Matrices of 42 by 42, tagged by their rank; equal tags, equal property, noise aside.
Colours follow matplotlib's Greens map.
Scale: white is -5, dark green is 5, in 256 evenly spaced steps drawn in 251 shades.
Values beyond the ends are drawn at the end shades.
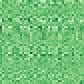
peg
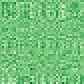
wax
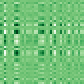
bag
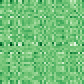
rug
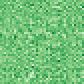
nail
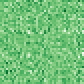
nail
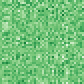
nail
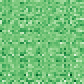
wax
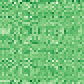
wax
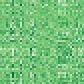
wax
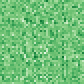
nail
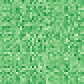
nail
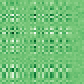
bag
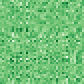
wax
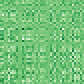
peg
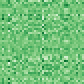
wax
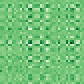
bag
